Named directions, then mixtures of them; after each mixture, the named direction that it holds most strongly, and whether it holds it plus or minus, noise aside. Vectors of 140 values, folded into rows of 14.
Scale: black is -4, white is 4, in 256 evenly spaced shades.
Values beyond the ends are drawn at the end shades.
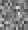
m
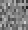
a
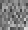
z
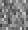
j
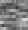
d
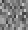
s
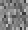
j, minus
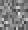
m, plus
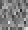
z, plus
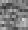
d, plus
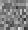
z, minus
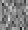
j, minus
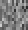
a, plus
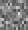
m, plus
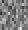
s, plus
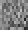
z, minus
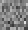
z, minus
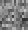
d, minus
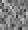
s, minus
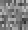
a, minus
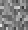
m, plus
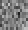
m, minus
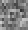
d, plus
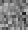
j, minus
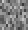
s, minus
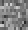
m, plus
